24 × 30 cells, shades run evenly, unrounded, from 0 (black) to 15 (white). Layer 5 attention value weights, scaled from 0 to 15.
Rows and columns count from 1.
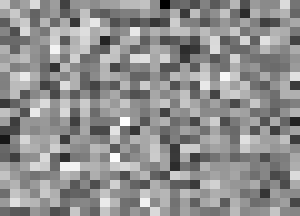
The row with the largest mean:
4
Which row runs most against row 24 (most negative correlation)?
3
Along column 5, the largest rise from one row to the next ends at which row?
11
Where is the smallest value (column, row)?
17, 1
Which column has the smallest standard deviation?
26
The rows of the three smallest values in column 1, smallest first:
16, 12, 15
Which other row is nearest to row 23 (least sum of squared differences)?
22
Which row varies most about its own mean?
5
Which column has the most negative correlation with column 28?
30
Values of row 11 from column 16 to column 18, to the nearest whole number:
10 8 9
